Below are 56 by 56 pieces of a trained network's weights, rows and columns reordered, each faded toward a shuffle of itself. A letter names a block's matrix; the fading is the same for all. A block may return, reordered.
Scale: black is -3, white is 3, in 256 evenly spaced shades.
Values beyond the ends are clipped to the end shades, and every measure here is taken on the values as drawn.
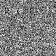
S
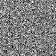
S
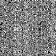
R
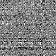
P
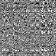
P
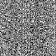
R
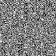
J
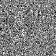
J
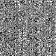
R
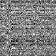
P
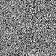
S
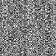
R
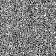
S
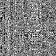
R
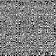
P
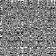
P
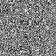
J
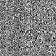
R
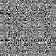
P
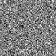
J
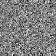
J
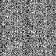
R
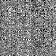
R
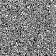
S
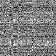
P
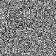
J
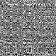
P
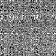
P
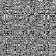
P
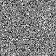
J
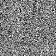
S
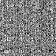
R
